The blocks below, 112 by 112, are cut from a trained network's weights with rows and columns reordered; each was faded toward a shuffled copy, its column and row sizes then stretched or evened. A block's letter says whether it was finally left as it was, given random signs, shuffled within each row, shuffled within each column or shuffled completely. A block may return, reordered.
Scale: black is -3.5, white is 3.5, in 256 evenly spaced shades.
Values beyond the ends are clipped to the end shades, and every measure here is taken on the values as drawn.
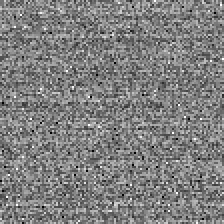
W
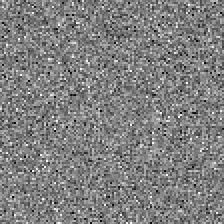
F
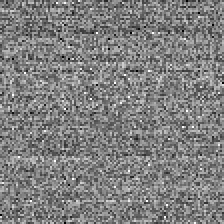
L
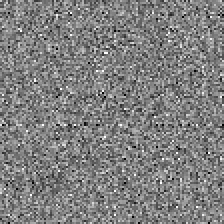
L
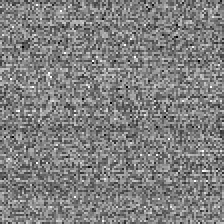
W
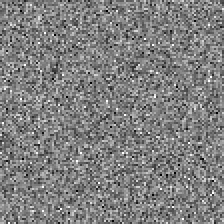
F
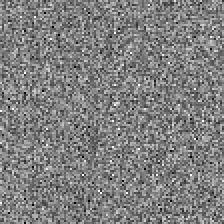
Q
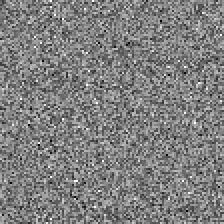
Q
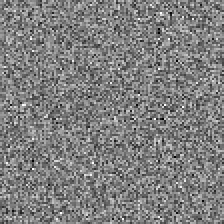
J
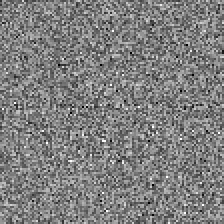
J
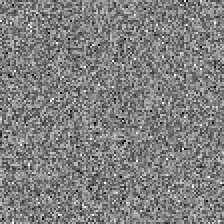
Q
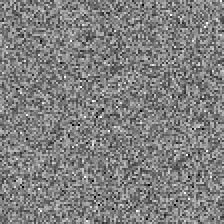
F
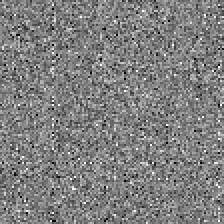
J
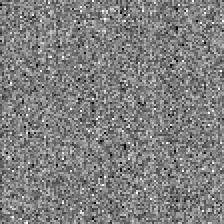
Q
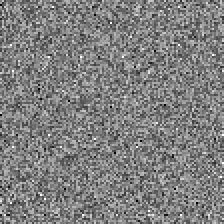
J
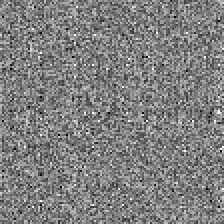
L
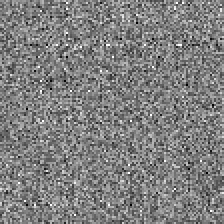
L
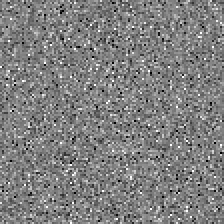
Q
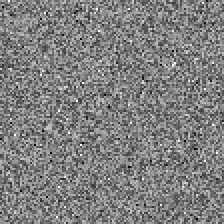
Q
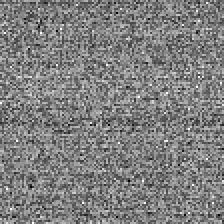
L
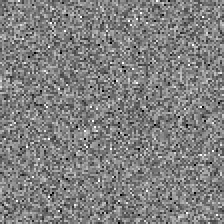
F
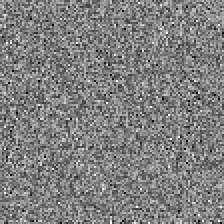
J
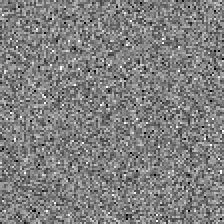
F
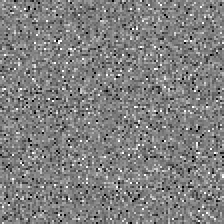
W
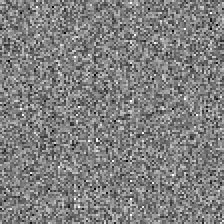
Q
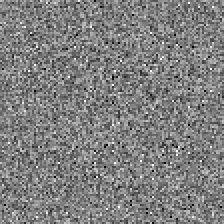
J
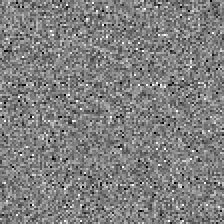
W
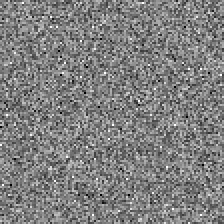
F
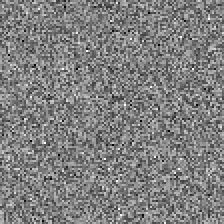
J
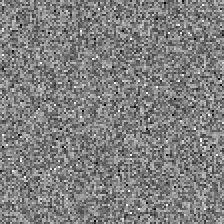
Q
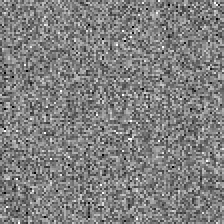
Q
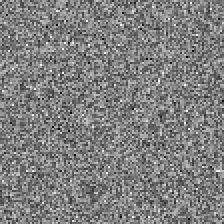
F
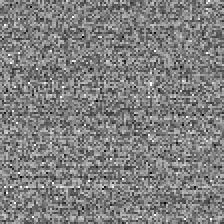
L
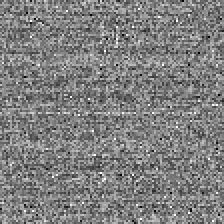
L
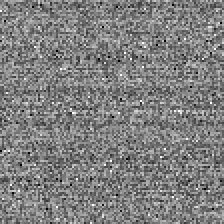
W
